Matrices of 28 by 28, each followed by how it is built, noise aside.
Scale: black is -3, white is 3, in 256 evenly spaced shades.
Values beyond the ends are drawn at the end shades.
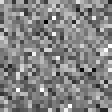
Toeplitz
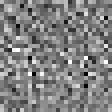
low rank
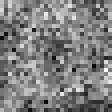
smooth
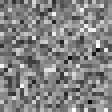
noise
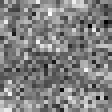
smooth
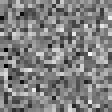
noise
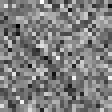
Toeplitz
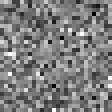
noise
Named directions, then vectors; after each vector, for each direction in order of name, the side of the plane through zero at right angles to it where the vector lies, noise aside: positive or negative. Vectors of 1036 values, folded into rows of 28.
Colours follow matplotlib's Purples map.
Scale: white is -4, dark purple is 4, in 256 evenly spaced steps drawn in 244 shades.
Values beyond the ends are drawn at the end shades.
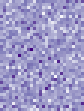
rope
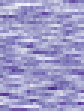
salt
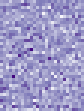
positive, negative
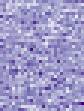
positive, positive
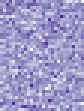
negative, negative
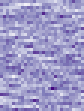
negative, positive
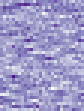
positive, negative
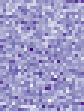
positive, positive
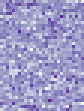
negative, negative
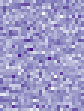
positive, negative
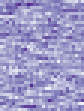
negative, negative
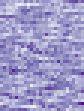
positive, positive
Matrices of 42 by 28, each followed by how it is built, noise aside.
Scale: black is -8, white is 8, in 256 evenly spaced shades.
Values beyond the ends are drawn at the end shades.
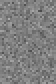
noise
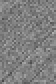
Hankel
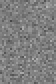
noise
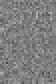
low rank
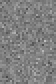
noise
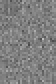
low rank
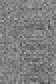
blocks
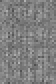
blocks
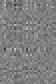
low rank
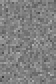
noise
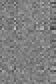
low rank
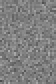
repeating columns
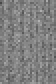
blocks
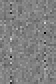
uneven columns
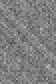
Toeplitz
